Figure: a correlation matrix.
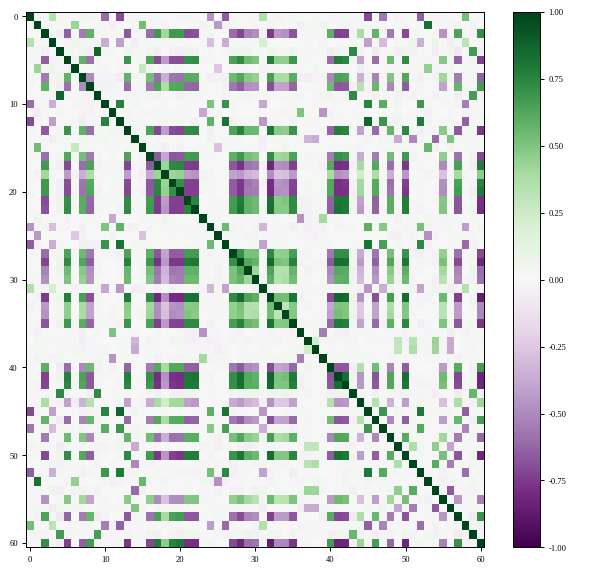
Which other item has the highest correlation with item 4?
9
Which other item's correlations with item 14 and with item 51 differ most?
54
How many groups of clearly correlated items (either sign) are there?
6
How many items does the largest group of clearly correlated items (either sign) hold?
30
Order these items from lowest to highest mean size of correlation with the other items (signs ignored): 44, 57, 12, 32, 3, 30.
3, 12, 44, 30, 57, 32
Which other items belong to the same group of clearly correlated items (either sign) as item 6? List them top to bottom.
1, 15, 25, 53
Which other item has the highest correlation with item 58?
0
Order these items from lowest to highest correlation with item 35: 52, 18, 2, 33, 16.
2, 18, 52, 33, 16
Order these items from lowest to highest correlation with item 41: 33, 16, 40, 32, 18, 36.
40, 18, 36, 33, 16, 32
